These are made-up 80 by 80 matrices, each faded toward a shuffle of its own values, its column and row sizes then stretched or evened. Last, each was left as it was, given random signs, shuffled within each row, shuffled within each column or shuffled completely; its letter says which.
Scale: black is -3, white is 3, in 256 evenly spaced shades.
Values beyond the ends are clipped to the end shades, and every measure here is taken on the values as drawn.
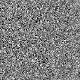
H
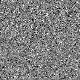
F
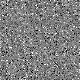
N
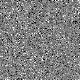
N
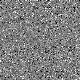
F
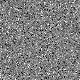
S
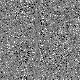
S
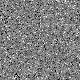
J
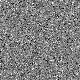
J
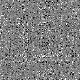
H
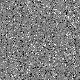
S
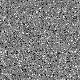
F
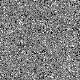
N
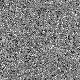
J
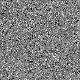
S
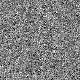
S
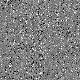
S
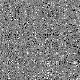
H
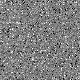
F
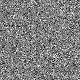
J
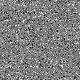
F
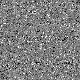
F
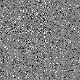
H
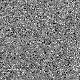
F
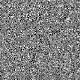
H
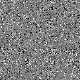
N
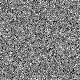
J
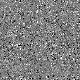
N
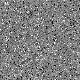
S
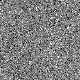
S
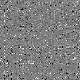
H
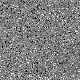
F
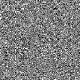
H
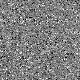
F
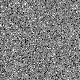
J
